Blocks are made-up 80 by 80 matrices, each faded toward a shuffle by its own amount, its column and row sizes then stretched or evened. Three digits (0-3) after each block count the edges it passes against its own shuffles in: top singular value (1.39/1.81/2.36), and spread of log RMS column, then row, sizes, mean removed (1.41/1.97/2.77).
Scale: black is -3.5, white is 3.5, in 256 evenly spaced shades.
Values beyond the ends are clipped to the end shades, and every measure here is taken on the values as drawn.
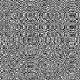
3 1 2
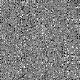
2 2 0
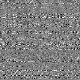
2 0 3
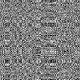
3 2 2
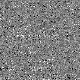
0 1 2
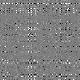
3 2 3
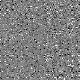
2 1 1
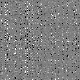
0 3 1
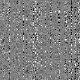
1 3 2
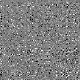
2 2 2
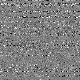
1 0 3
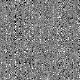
0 3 1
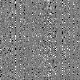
1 3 1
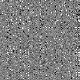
2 2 1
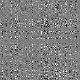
0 3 3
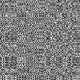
3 1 1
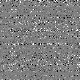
1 1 3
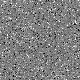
1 0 0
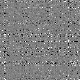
1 2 3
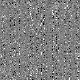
0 3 0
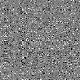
2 1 2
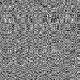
3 1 0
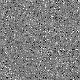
1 1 0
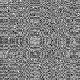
3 0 0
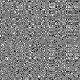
3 1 1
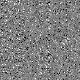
1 2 1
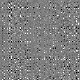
2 3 2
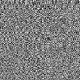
3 1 2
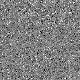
1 0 1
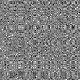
3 1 1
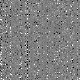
1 3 1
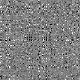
2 2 2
